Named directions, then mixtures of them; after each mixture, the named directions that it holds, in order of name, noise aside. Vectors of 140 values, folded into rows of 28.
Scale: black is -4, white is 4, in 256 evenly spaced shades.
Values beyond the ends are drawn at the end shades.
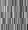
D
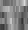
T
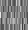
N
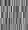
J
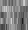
D, T.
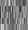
J, N, T.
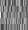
D, J, N.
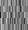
D, J, N.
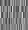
J.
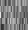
J, N, T.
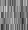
D, N, T.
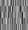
J.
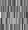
N.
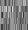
D, J, T.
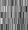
D, T.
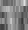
T.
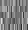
D, J, N.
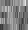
J, T.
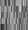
J, N, T.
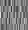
J, N.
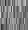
J, N, T.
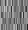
D, J.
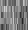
D, N, T.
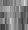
T.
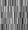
D, N, T.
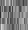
J, N, T.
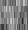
D, N, T.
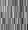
D.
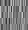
J.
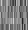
D, J, N.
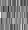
N, T.
